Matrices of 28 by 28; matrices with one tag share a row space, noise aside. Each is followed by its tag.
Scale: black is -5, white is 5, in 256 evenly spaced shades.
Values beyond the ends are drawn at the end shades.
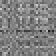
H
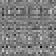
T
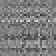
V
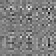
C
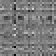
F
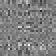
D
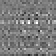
V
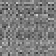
H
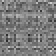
T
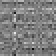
F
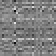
F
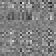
C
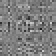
D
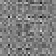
D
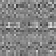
T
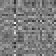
F
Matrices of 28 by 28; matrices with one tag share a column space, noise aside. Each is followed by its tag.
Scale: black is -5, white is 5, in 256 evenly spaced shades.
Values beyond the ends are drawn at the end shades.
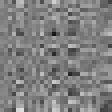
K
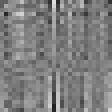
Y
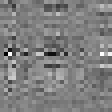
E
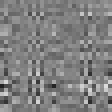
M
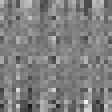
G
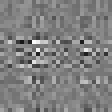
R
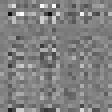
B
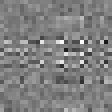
R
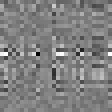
E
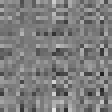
K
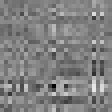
M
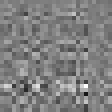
M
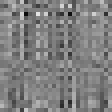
Y
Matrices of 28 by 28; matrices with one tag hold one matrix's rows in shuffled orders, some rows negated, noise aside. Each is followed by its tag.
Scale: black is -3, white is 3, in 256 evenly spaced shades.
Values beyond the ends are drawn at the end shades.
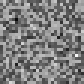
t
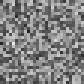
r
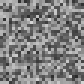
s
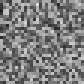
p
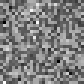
p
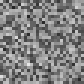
r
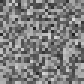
t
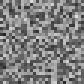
t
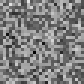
t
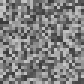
t
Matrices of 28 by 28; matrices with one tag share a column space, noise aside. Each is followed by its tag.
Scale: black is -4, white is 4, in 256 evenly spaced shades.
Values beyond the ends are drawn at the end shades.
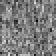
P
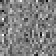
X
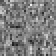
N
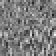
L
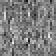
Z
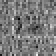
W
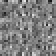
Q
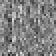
P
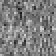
Z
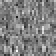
W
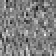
L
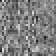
W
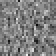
W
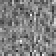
P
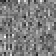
Q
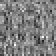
N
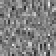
L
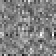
X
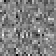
X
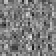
Q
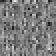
Q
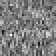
L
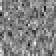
L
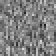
N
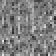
W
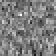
L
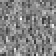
W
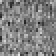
P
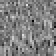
N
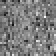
Q
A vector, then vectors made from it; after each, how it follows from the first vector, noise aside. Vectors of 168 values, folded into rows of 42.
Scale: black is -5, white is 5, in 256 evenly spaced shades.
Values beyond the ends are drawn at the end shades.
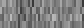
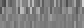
negated, partly zeroed.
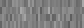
negated, shrunk.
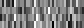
wrapped around, negated, scaled up.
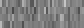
reversed, negated, partly zeroed.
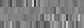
wrapped around, negated, partly zeroed.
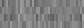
negated, shrunk.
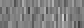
reversed, negated, partly zeroed.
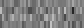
reversed, negated, partly zeroed.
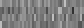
reversed, negated, partly zeroed.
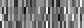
wrapped around, negated, scaled up.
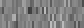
reversed, negated, partly zeroed.
